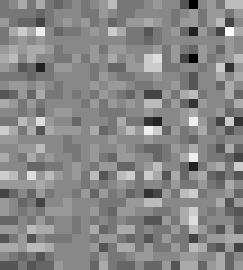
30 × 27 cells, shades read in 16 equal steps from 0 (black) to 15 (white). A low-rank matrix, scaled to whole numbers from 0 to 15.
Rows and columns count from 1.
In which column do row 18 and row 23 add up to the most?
22
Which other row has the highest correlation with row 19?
9
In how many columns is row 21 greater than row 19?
15
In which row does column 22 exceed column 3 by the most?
18
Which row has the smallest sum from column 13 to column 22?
27
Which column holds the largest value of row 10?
26
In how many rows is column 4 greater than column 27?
12
